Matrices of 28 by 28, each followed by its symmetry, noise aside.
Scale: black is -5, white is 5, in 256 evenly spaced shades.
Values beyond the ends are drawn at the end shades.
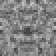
mirrored left to right.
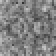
mirrored top to bottom.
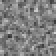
antisymmetric.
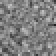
symmetric across the other diagonal.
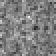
mirrored top to bottom.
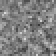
antisymmetric.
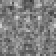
mirrored left to right.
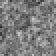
symmetric.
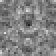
mirrored left to right.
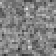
same after a half turn.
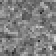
no symmetry.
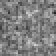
mirrored top to bottom.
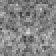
mirrored left to right.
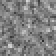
symmetric across the other diagonal.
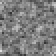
same after a half turn.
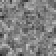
symmetric across the other diagonal.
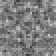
mirrored left to right.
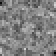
same after a half turn.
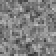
same after a half turn.
